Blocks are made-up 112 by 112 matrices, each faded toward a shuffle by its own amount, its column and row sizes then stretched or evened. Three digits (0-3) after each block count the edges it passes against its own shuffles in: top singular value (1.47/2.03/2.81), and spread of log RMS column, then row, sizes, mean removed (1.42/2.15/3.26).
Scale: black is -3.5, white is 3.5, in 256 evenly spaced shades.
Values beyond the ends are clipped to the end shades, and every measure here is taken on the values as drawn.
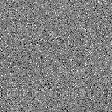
2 0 0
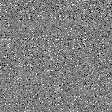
1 0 1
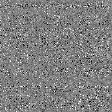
0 2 2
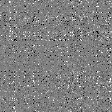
1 2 2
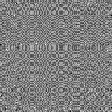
3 0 0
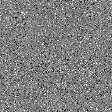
0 1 1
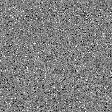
1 0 1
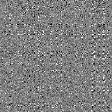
2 2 2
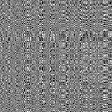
3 3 1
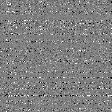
0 1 3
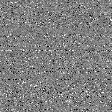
0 0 2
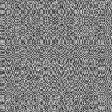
3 1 1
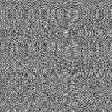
3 0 1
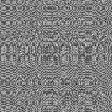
3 0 1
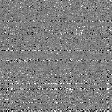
2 1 3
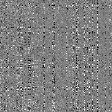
2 3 2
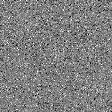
1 0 1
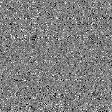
1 0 2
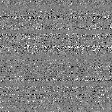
0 1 3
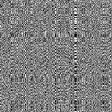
3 3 0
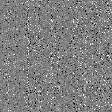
1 2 0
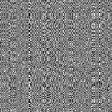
3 3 0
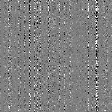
2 3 1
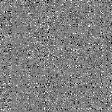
1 2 2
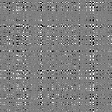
3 3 3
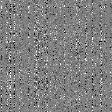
1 3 1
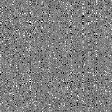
2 2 1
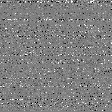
1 0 3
